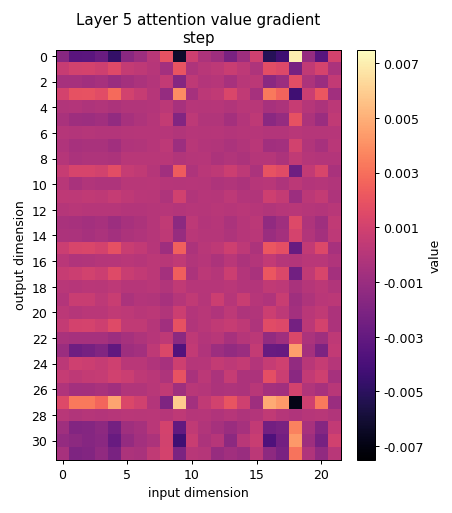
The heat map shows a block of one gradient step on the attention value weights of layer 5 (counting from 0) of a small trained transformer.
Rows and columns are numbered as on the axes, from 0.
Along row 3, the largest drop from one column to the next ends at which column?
18
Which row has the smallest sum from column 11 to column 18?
0
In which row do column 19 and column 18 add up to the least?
27
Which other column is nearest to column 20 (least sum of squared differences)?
2
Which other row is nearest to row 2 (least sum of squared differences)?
13
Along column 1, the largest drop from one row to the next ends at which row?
28
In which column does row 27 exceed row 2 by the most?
9
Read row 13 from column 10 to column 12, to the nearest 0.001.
0 0 0
